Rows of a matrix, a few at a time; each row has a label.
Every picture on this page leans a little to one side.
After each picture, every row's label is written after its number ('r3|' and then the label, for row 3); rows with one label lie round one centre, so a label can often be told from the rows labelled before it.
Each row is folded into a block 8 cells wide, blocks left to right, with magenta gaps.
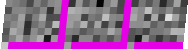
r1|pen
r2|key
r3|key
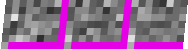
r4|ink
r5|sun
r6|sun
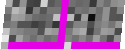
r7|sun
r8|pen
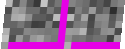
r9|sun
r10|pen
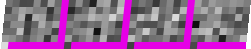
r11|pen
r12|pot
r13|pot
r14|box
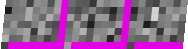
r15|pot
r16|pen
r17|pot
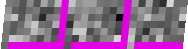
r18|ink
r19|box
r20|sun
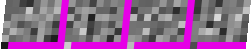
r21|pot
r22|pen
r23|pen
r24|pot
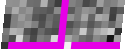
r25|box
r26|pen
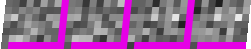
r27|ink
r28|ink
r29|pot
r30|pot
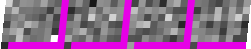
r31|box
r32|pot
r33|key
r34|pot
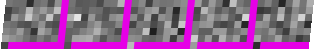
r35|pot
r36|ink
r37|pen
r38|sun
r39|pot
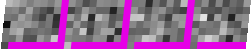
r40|box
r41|pen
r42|ink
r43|ink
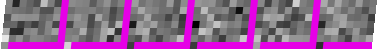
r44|sun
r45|pen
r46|box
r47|box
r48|sun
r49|box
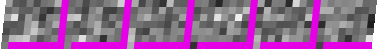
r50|ink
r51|ink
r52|sun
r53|pot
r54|sun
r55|box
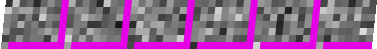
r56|key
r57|sun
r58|box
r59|pot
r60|pen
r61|key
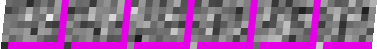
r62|pot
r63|pot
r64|key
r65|pen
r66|ink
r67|pen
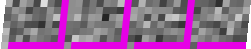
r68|sun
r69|ink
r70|key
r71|pot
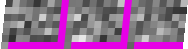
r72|key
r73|ink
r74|ink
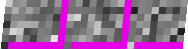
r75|box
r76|ink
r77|pen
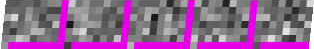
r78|ink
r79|box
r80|pen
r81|sun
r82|ink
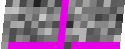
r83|key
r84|box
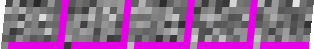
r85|key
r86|pot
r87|key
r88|sun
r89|sun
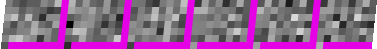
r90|ink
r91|box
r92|pot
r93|key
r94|key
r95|key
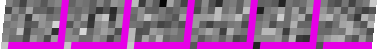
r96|pen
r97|pen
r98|sun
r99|pot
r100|pot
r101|ink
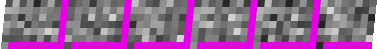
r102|key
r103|pot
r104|box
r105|key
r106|key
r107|box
